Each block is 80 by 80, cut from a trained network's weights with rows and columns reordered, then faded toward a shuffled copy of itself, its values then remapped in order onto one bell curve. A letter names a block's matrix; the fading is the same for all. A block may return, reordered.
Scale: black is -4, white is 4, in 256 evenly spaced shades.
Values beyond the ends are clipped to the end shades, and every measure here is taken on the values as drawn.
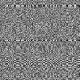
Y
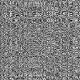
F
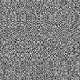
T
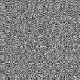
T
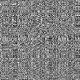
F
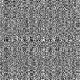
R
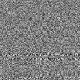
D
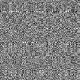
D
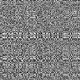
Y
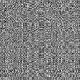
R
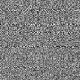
D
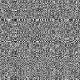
Y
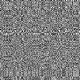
T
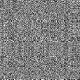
F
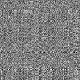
F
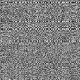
Y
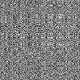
F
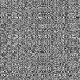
F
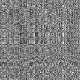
R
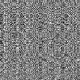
R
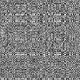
Y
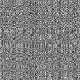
R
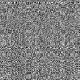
F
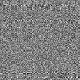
D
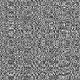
T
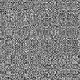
T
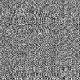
F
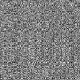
F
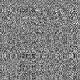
D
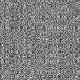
R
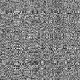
F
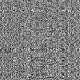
F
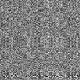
F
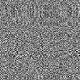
T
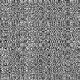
R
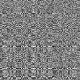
Y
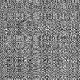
R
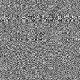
D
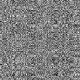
D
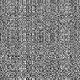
R
